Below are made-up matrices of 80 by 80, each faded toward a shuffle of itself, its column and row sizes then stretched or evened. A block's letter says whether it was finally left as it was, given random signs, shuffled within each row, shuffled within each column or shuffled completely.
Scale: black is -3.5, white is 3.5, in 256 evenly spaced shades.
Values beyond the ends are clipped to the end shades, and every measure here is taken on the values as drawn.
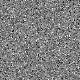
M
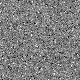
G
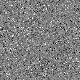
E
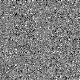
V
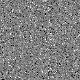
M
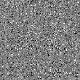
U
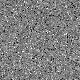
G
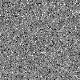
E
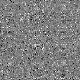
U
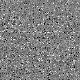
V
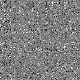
U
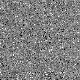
V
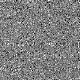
U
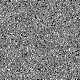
E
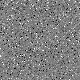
G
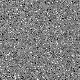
E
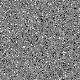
M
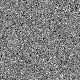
G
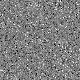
G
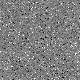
G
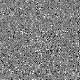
U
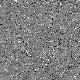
V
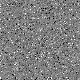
E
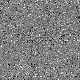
E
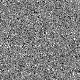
E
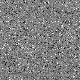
E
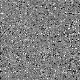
V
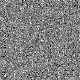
V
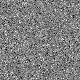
G
